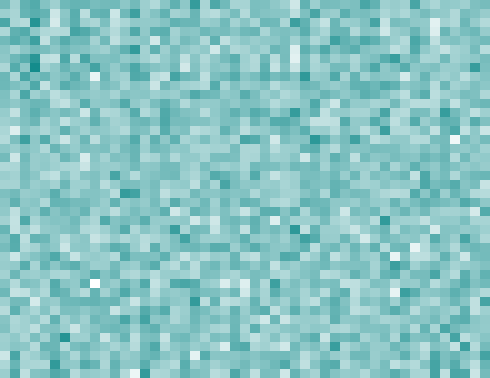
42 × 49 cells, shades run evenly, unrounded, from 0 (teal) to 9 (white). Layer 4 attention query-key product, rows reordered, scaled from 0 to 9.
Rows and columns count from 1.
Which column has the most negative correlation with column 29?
47
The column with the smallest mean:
24
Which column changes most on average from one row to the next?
40
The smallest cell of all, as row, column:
8, 4
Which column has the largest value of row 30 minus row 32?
28
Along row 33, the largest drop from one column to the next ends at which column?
41
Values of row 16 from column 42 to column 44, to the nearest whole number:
6 6 4
